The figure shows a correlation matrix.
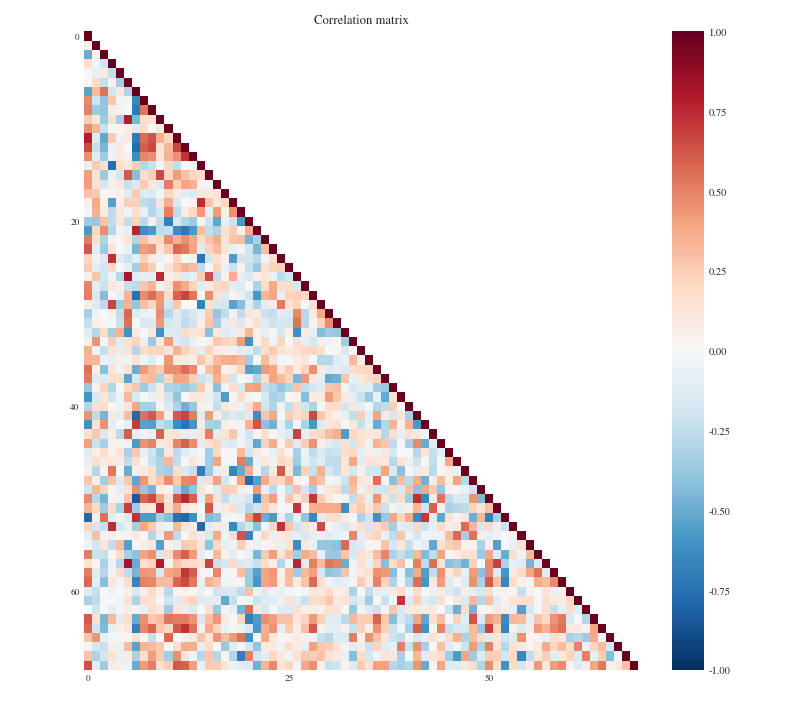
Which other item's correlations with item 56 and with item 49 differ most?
12
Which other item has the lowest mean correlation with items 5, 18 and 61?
47
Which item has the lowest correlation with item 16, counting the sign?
20
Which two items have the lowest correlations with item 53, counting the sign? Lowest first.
14, 18
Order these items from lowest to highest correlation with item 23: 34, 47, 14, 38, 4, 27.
38, 14, 4, 47, 34, 27
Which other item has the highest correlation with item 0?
11
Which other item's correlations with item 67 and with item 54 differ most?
19
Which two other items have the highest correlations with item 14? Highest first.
18, 19
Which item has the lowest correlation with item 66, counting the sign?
6
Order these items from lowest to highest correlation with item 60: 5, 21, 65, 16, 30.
65, 16, 21, 5, 30
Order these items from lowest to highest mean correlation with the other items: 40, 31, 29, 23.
40, 31, 29, 23
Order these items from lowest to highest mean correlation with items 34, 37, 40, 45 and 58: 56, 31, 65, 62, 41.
31, 62, 41, 65, 56
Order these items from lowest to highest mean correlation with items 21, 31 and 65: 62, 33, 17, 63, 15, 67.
67, 63, 62, 15, 17, 33
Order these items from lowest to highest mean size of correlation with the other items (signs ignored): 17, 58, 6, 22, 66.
17, 66, 22, 58, 6
